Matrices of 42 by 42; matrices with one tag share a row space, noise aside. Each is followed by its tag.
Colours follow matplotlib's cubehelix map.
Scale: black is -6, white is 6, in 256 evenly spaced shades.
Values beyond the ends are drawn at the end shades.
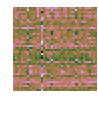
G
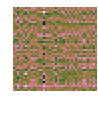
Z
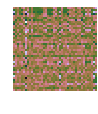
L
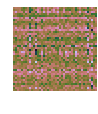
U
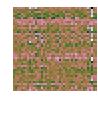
U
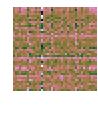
G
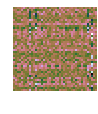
U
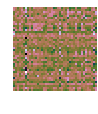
L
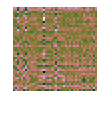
Z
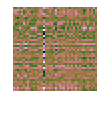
Z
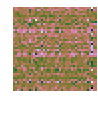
U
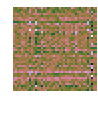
U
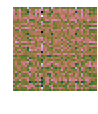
G
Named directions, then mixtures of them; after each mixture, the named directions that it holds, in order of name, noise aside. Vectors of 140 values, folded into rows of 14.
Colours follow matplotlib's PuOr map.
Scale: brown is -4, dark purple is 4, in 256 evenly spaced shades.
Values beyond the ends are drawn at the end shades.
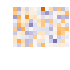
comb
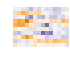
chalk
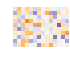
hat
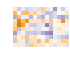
chalk, comb.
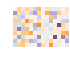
hat.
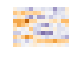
chalk.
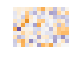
comb, hat.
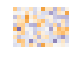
comb, hat.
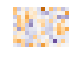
comb.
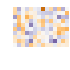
comb.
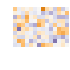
comb, hat.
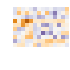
chalk, hat.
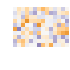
comb, hat.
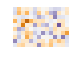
chalk, hat.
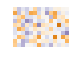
hat.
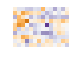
chalk, comb.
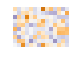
comb, hat.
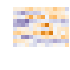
chalk.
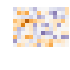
chalk, hat.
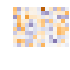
comb.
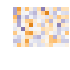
comb, hat.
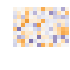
comb, hat.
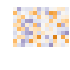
hat.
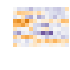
chalk.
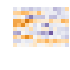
chalk.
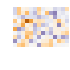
chalk, hat.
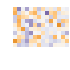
comb, hat.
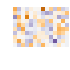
comb.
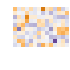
comb, hat.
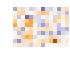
chalk, comb.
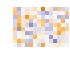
comb.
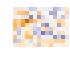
chalk, hat.
